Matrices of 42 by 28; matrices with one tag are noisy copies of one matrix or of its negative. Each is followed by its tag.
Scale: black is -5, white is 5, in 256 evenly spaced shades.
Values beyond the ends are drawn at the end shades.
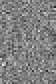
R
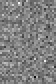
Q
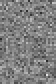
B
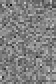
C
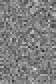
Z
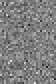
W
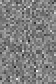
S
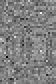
B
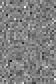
W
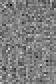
C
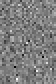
S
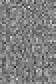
S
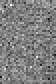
C
